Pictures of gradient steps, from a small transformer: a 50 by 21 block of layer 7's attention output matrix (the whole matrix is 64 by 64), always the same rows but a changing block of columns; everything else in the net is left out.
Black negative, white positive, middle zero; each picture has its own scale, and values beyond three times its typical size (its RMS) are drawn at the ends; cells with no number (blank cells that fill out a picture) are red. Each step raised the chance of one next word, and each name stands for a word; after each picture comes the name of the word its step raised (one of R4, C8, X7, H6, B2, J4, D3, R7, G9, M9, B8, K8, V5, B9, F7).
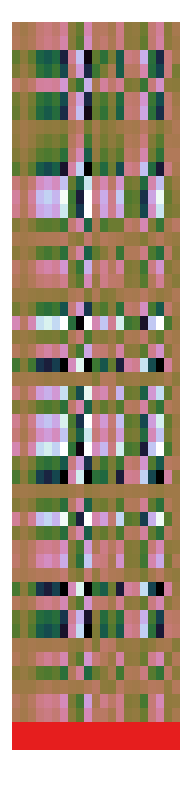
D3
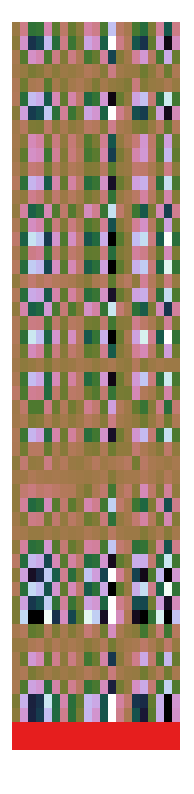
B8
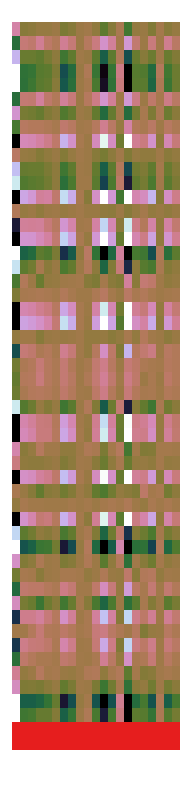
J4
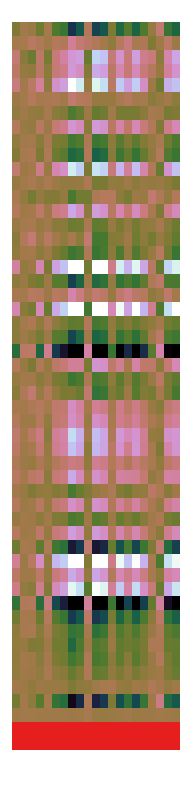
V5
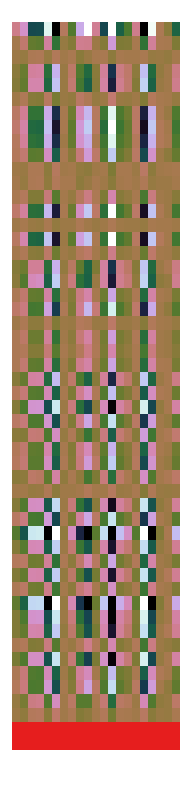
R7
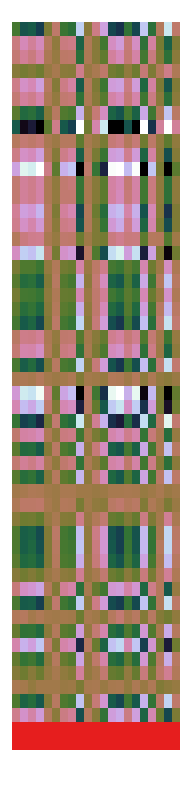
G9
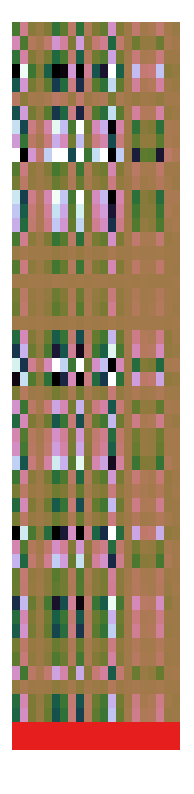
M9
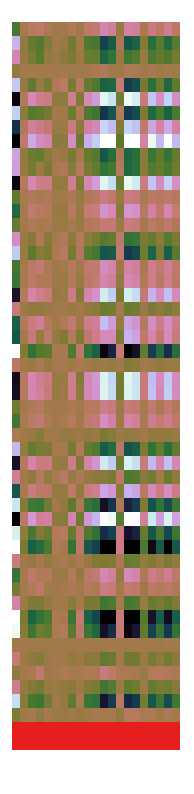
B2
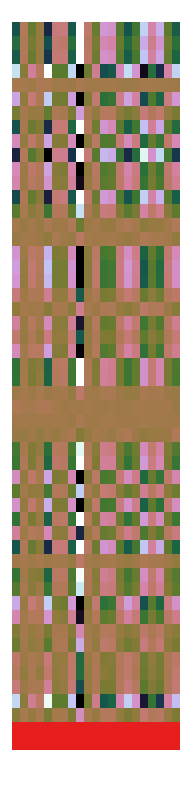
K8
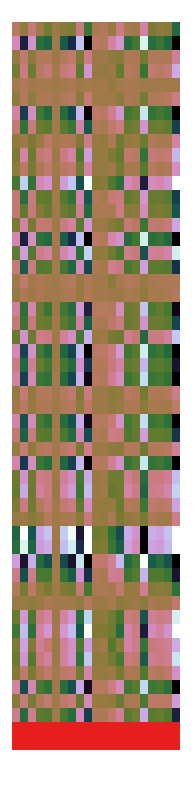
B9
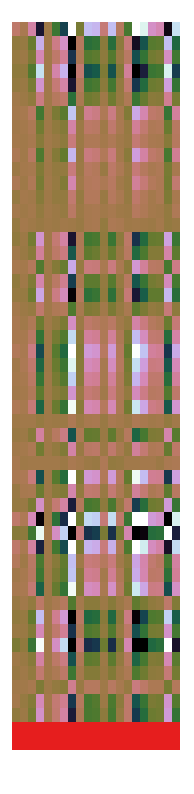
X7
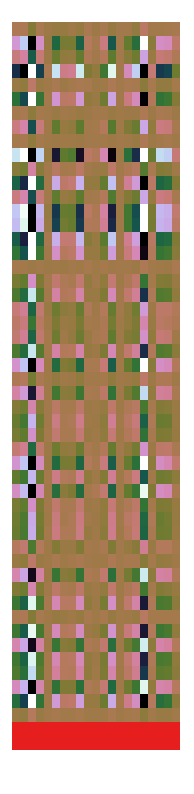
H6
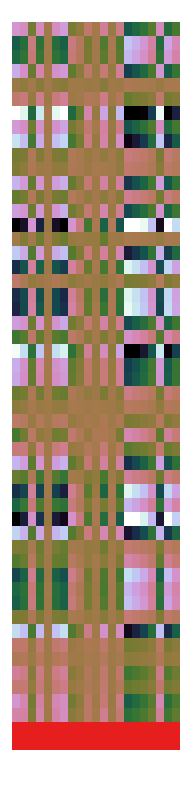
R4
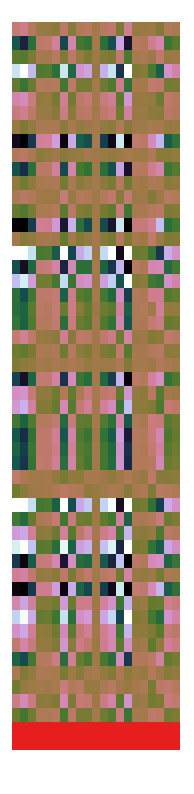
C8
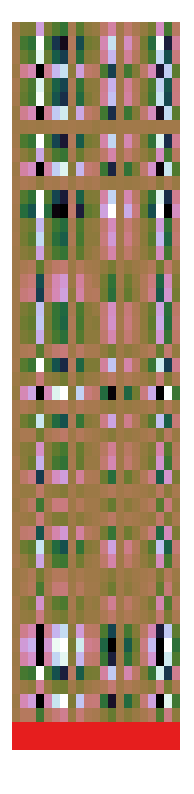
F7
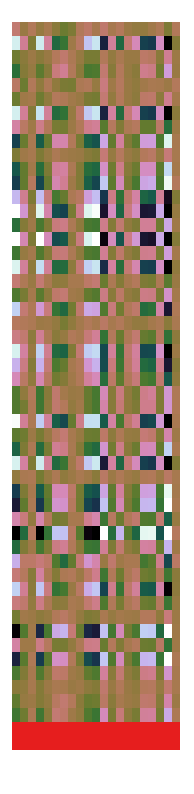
B9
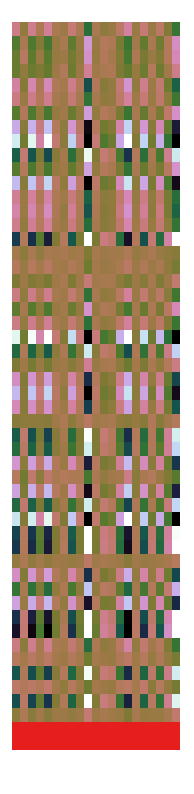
B2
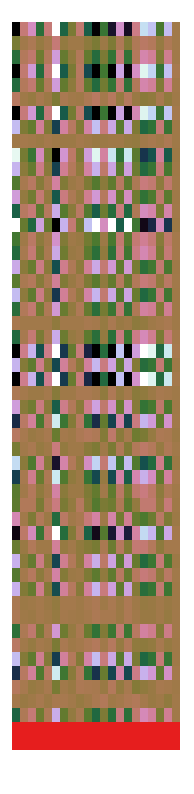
M9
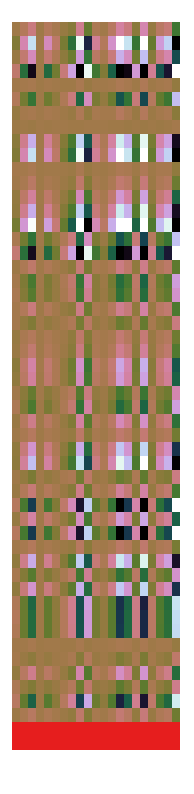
C8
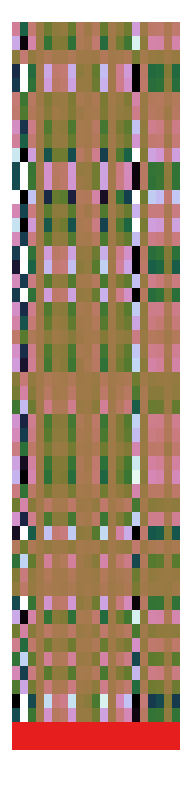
J4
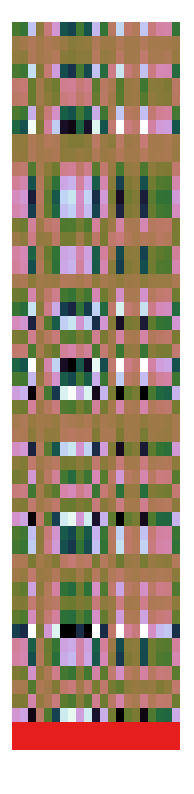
D3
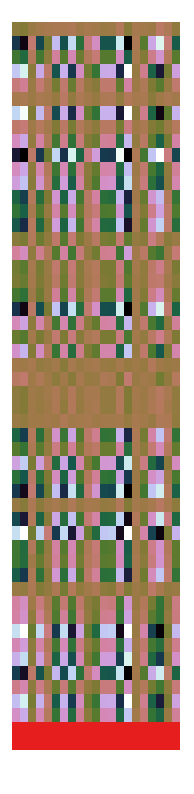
R4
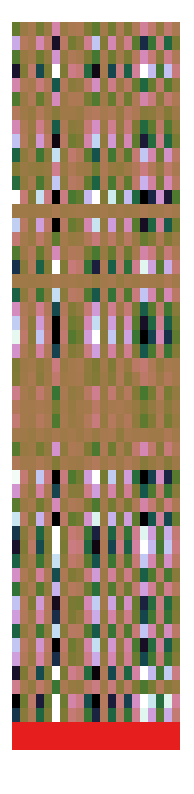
J4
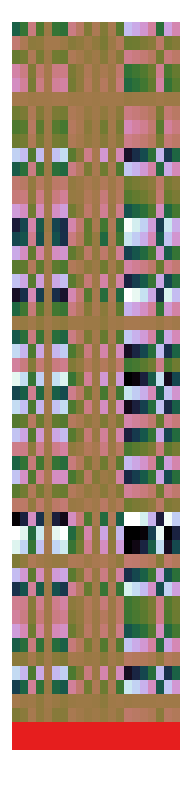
R7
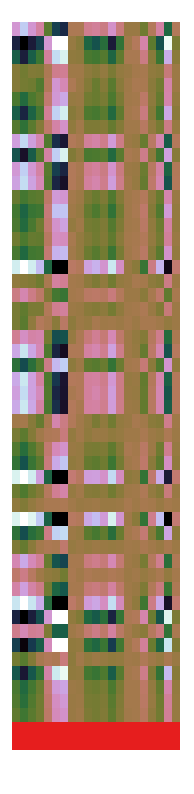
X7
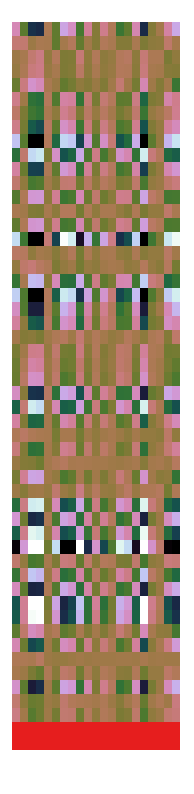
R7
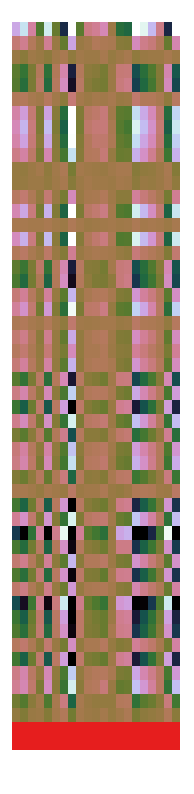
R7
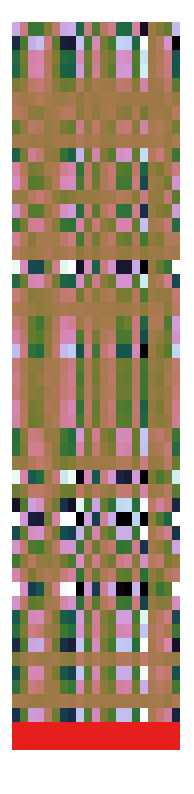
X7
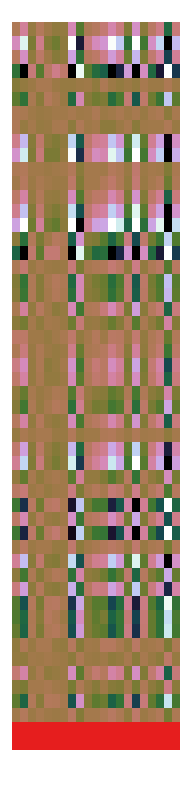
C8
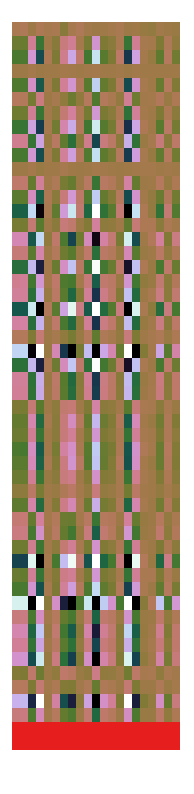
V5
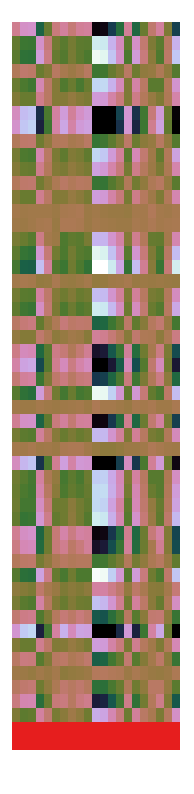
R4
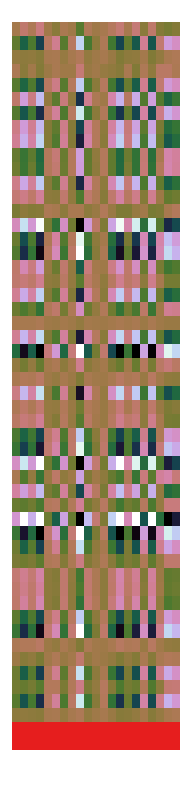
B2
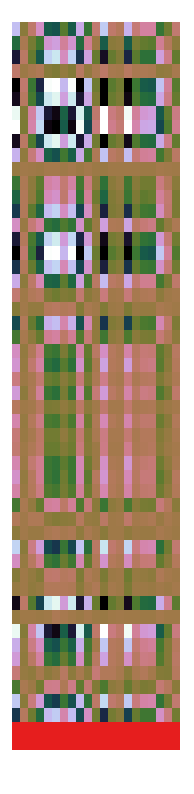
F7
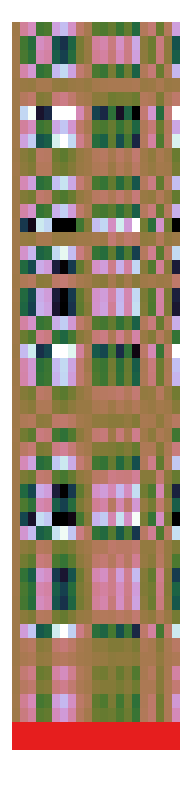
R4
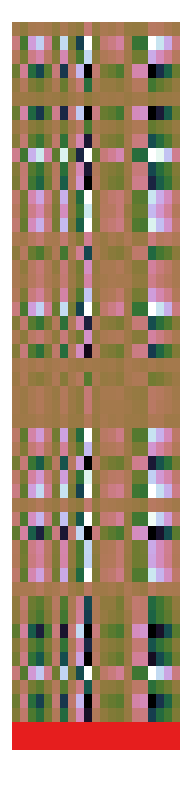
R4
